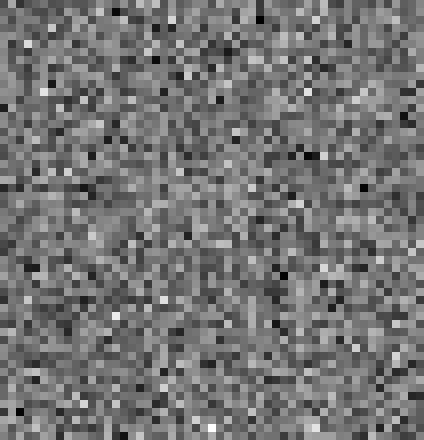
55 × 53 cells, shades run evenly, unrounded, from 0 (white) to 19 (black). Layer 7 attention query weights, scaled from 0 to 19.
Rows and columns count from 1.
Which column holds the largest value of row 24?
46
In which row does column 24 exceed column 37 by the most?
30
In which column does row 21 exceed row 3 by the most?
40
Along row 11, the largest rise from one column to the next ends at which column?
7
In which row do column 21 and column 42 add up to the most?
39
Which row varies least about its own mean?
27
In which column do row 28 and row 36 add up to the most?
33
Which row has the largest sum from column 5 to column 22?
38
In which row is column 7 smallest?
4
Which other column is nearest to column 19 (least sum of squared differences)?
31
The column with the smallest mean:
29
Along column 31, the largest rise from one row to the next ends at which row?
6
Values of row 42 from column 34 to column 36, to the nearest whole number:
10 11 16
